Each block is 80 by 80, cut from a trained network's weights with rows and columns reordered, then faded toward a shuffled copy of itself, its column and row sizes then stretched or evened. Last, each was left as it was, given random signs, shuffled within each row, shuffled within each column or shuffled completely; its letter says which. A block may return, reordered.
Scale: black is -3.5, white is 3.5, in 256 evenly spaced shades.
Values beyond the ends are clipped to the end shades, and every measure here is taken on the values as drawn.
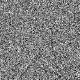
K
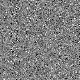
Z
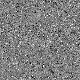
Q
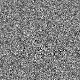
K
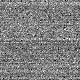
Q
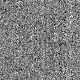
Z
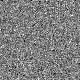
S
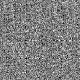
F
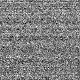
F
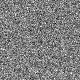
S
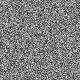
S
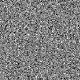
F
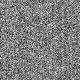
Z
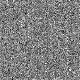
Z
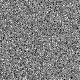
S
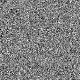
K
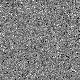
S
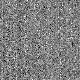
Z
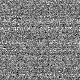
F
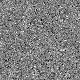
S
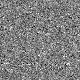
Q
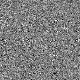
K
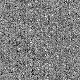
Z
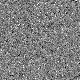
S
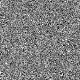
K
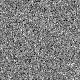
S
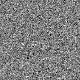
Z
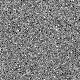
S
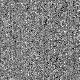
Z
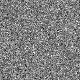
Z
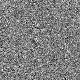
Z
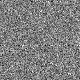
Q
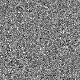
Z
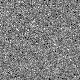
S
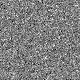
S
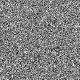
K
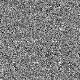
K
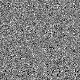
K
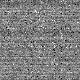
F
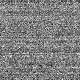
Q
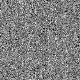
Z
